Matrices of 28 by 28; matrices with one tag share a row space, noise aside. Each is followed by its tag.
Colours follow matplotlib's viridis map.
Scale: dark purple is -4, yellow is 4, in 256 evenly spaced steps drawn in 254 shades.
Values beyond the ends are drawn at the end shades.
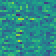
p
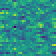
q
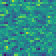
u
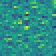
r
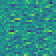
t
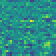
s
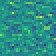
t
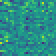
u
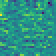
u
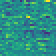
s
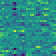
q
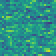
s
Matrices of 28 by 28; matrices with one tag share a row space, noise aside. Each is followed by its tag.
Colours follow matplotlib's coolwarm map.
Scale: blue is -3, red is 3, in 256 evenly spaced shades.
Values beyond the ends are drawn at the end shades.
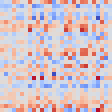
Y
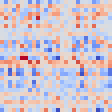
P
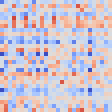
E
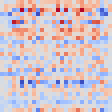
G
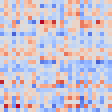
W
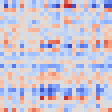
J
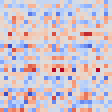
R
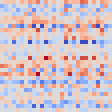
Y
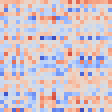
W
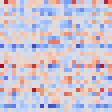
J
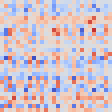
E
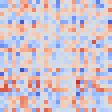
P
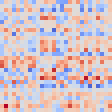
W
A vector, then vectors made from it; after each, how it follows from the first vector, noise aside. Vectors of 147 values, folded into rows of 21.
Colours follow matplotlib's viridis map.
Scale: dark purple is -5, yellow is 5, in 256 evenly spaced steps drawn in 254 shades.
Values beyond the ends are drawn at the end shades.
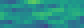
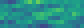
copied.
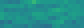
shrunk.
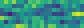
wrapped around, scaled up.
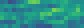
copied.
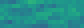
shrunk.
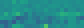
wrapped around, negated, partly zeroed.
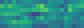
wrapped around, negated.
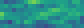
copied.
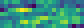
wrapped around, scaled up.
